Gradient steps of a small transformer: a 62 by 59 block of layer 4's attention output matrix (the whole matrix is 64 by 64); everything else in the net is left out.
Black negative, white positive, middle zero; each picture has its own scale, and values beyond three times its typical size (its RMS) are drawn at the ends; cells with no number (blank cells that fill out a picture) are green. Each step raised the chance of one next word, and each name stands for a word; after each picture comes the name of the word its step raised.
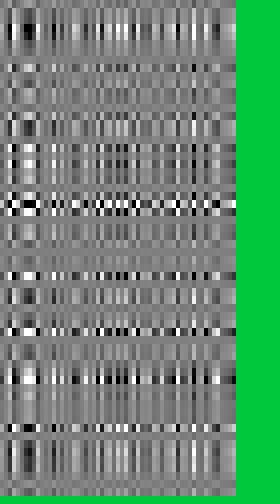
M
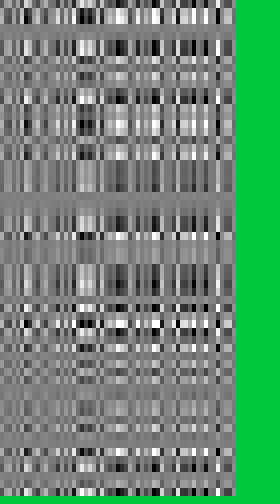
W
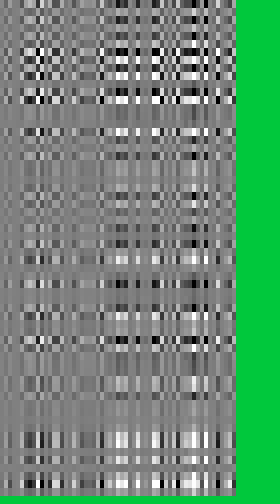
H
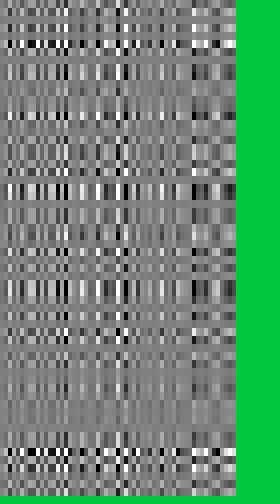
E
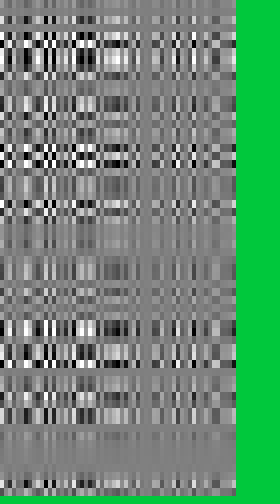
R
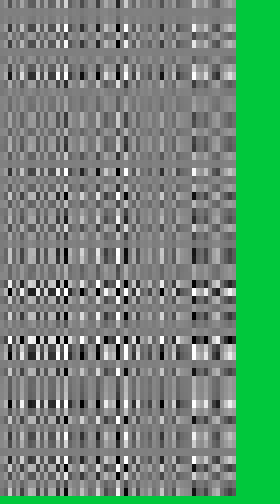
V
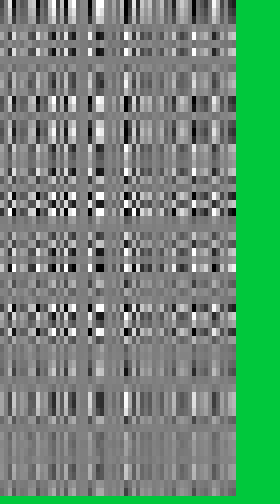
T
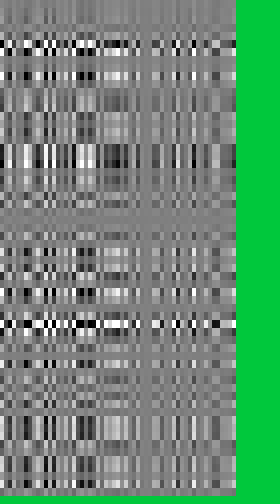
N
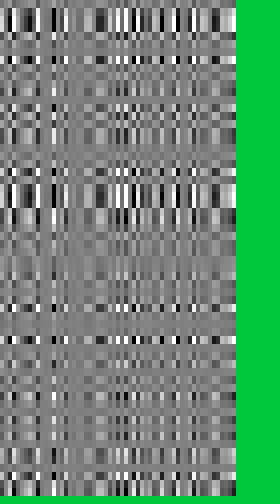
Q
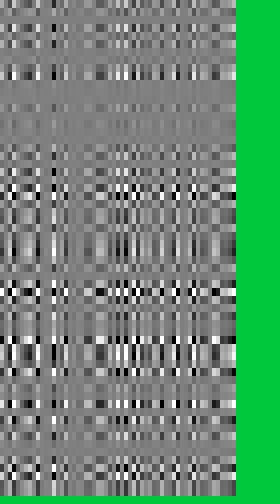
V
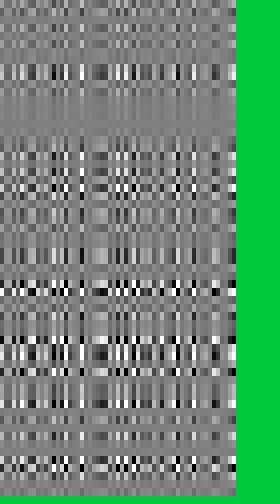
V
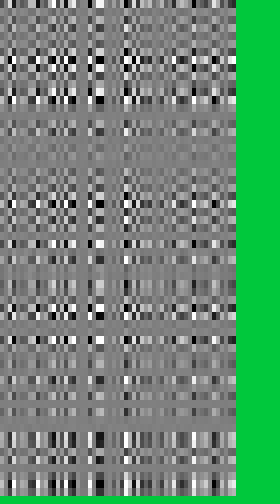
H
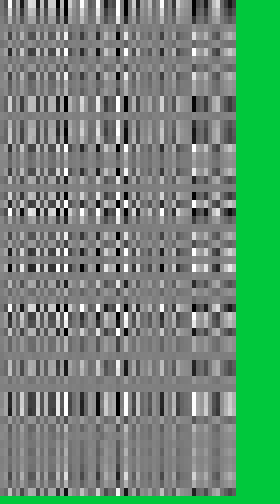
T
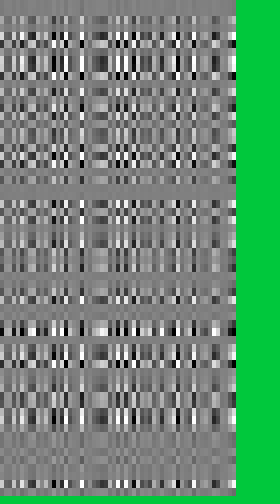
R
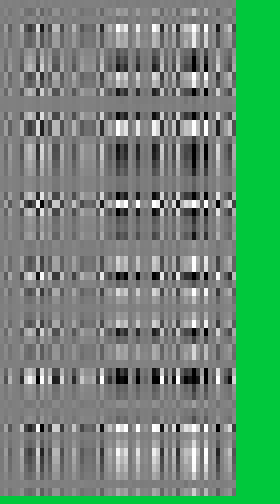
M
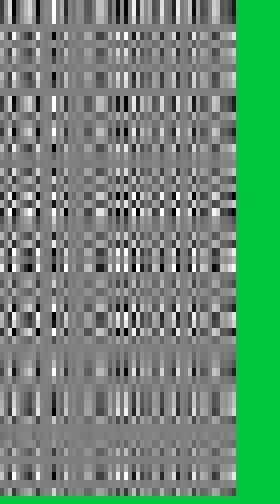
T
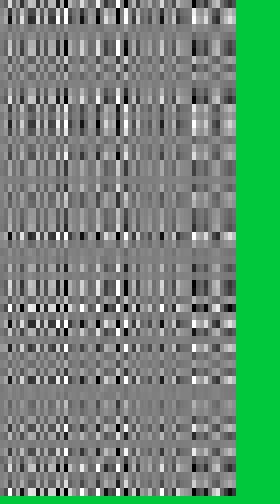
W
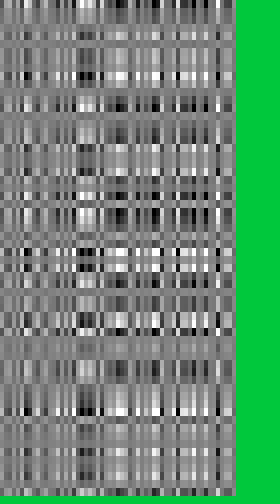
T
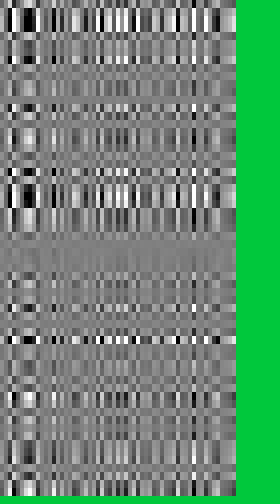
Q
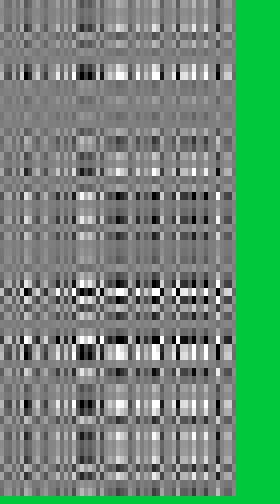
V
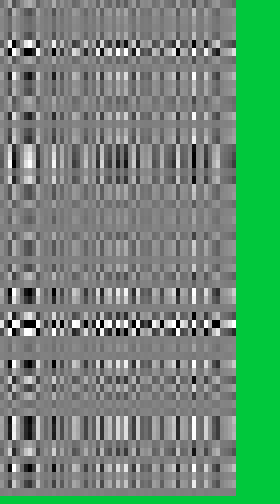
N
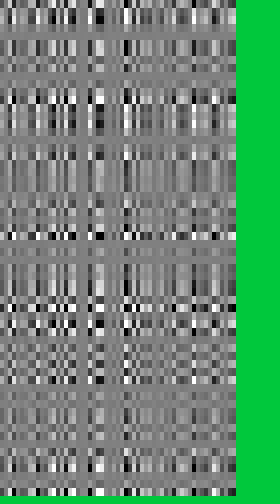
W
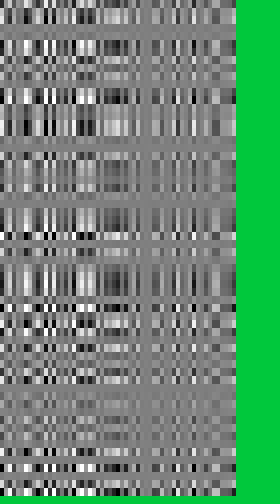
W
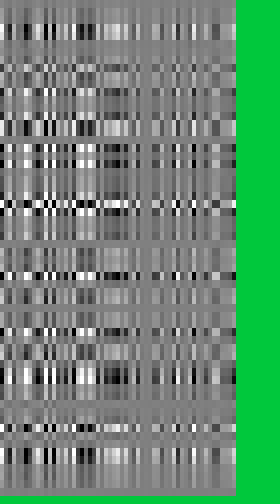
M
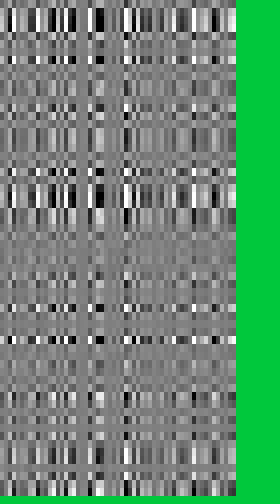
Q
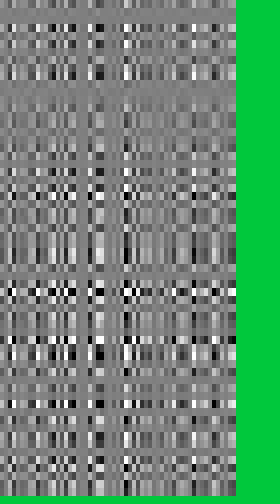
V
